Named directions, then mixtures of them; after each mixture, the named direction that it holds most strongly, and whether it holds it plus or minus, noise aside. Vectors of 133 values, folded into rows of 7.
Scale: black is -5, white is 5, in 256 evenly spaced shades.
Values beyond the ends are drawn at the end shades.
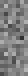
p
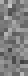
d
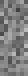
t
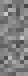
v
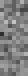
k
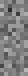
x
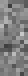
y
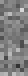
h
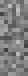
t, minus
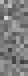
d, plus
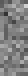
v, minus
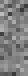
k, plus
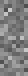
v, plus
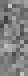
y, minus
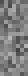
t, plus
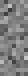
v, minus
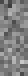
d, minus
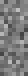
t, minus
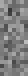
x, plus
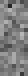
y, plus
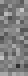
h, plus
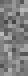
k, minus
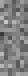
k, plus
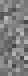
y, plus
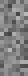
d, minus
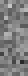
d, plus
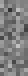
x, plus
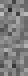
x, plus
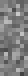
y, plus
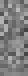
t, minus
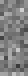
h, plus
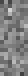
d, minus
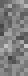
y, minus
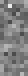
y, minus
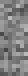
k, plus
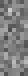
x, minus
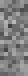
k, plus
